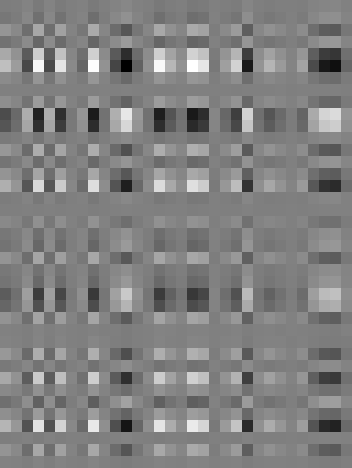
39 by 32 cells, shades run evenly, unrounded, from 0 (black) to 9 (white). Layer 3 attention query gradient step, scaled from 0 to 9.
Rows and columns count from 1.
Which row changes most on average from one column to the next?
6
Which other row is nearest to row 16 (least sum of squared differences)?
36
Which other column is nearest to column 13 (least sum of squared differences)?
8
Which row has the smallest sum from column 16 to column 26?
10
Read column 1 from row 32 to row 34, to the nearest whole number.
6 5 4
